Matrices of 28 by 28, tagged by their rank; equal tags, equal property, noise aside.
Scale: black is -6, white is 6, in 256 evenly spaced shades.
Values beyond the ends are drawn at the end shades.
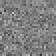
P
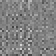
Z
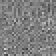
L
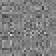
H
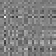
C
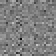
H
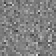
P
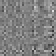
Z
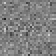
H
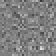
H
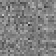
P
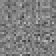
H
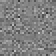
P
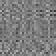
H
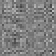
C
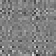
Z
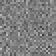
H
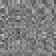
H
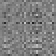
C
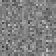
L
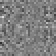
L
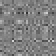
C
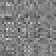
L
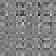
C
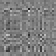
C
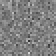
L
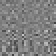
Z
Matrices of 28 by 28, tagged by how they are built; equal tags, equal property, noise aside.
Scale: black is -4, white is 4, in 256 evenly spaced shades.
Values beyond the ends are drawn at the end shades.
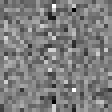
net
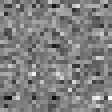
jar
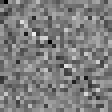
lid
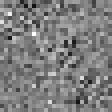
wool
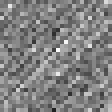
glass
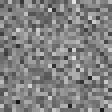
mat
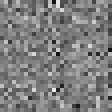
jar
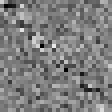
lid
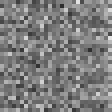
mat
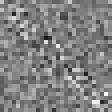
lid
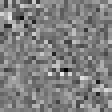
wool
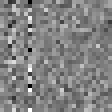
net
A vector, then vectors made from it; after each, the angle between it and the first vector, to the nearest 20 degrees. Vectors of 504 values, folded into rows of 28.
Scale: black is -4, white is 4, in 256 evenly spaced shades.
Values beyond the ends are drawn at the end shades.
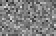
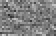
140 degrees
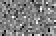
80 degrees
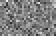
140 degrees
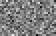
140 degrees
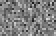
60 degrees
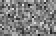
120 degrees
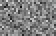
160 degrees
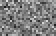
160 degrees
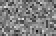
40 degrees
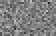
100 degrees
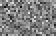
160 degrees
